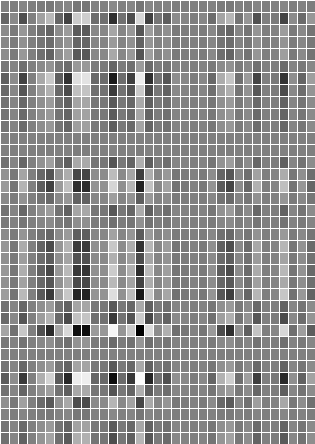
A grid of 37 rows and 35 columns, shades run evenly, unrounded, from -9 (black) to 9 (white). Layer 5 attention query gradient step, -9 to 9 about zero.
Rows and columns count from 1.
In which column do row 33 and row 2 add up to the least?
13
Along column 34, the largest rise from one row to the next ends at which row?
28
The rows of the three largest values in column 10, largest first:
32, 7, 2
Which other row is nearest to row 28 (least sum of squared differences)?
25
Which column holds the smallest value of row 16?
16
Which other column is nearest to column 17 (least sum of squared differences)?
8
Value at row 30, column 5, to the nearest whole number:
0
